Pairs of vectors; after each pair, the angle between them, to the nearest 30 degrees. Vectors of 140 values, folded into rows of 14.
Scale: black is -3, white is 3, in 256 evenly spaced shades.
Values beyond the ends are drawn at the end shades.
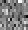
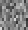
90 degrees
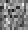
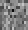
30 degrees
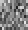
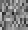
120 degrees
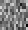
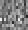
90 degrees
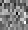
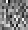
90 degrees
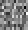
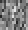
60 degrees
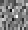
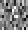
60 degrees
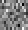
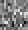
90 degrees
